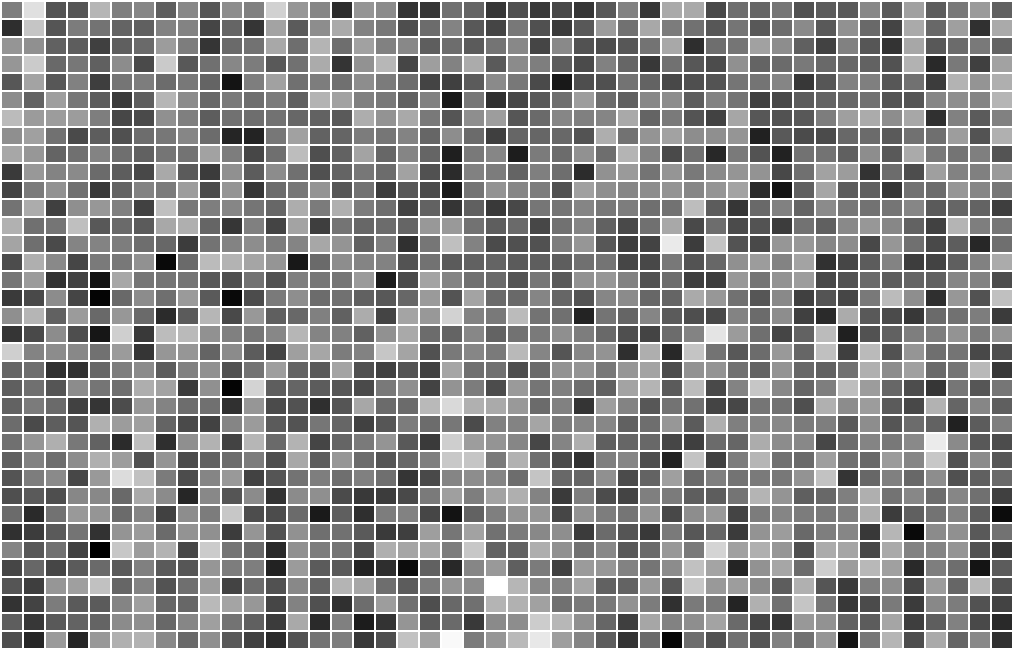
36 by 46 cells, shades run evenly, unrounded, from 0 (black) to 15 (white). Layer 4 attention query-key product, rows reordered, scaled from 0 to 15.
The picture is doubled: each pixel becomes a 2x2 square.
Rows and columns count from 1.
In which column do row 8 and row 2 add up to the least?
12
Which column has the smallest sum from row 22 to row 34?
13
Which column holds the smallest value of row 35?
17
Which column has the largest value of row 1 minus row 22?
11
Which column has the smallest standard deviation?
28
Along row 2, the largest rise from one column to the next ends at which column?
2
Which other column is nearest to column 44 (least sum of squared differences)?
9
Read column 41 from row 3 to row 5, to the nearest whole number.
3 5 5
